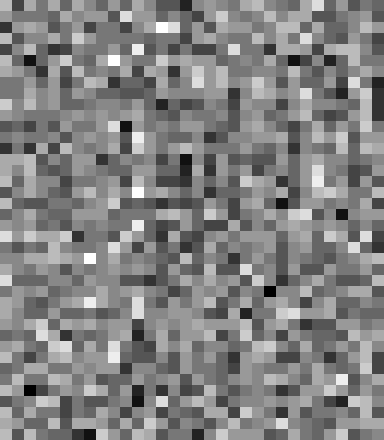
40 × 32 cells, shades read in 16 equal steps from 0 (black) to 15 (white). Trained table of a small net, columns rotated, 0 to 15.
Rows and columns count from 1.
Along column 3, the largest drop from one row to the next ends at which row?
6
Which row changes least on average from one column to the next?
11
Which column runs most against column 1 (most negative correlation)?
14
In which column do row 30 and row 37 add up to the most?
4
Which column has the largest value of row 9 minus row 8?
26
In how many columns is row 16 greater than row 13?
11
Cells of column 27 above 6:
24
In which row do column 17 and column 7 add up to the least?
40
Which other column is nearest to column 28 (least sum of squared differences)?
2
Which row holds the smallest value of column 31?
16
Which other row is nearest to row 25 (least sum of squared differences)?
38
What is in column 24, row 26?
3
